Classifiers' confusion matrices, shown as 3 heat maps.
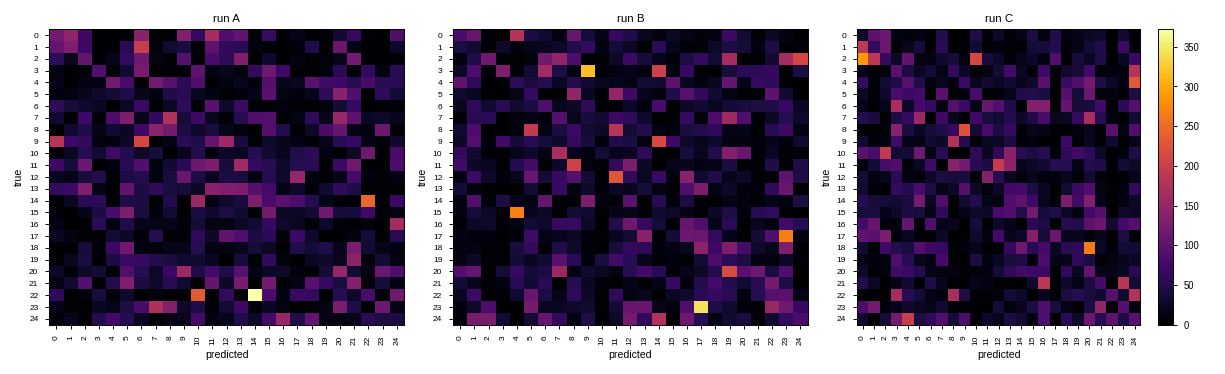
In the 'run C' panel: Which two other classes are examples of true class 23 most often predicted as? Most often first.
21, 1
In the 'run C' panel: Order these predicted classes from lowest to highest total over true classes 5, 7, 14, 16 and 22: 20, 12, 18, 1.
12, 1, 18, 20
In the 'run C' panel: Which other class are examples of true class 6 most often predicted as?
3
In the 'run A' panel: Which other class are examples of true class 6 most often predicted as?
11
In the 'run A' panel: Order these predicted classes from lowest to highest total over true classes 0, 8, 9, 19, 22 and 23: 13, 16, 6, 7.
16, 13, 7, 6
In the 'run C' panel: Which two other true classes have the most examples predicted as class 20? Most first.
18, 7
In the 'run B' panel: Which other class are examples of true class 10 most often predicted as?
7
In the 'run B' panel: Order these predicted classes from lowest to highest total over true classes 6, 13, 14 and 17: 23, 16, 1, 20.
20, 1, 16, 23
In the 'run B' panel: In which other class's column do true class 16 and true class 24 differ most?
14
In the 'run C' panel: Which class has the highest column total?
20
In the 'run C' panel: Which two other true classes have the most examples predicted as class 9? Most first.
8, 11
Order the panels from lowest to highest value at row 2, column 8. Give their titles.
run A, run C, run B
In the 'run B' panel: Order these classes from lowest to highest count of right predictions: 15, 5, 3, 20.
15, 5, 20, 3
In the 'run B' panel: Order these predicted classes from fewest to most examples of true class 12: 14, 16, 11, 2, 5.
2, 14, 5, 16, 11
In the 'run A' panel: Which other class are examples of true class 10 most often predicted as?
22
